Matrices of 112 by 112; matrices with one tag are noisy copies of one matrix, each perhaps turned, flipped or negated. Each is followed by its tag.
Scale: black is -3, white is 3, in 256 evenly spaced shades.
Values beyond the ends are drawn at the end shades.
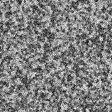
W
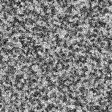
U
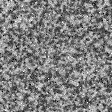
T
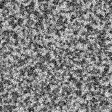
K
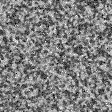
U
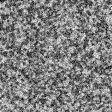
T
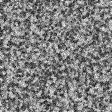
K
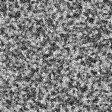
K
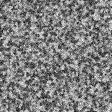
K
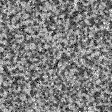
K
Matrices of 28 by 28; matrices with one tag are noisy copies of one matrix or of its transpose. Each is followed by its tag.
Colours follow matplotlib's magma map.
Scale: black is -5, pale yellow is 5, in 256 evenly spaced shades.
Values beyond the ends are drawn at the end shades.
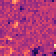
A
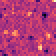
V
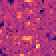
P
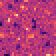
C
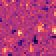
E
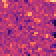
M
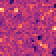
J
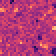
J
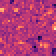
J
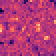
P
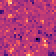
J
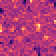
P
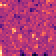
M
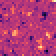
V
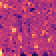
M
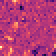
A
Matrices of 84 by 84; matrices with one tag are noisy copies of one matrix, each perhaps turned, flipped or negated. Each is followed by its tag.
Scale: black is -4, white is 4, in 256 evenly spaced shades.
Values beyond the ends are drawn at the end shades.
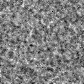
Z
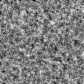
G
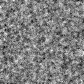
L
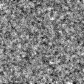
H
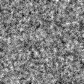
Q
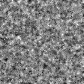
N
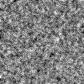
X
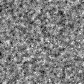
G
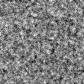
Z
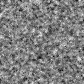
X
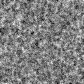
L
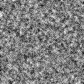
H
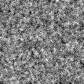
Q
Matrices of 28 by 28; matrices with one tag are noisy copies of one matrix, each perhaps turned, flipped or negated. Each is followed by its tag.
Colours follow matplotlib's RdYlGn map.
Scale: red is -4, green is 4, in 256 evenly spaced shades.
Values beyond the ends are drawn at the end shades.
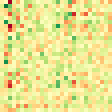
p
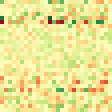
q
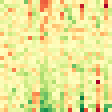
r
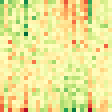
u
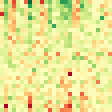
r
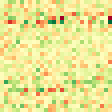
q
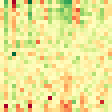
r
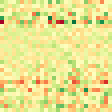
q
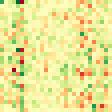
q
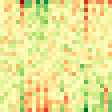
u
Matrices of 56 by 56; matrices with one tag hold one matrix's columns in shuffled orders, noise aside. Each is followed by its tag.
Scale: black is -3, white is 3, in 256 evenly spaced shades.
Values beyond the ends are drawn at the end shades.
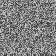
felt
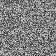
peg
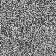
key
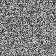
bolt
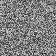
peg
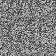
bolt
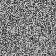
key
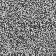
felt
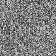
key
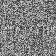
key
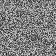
peg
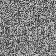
key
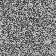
bolt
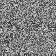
felt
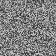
peg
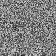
felt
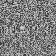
key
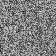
key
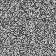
bolt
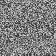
felt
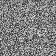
peg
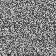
felt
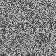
felt
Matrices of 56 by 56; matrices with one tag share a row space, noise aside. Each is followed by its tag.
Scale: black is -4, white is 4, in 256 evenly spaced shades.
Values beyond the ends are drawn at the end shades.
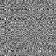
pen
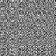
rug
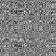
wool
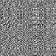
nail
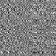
nail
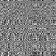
nail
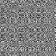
rug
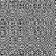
rug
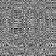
wool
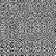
rug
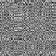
wool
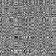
wool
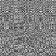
wool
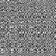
rug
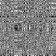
wool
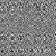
rug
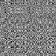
pen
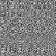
rug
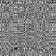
wool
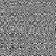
rug
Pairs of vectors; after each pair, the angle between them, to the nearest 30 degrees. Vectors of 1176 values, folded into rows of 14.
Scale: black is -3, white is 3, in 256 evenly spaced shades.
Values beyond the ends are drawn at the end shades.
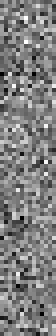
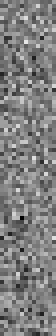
30 degrees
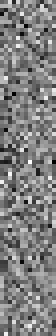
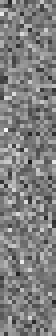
150 degrees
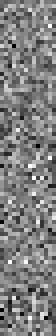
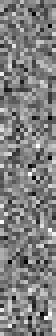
150 degrees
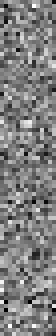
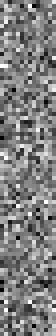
150 degrees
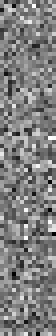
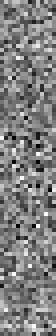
120 degrees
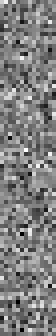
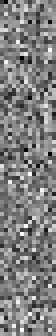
150 degrees
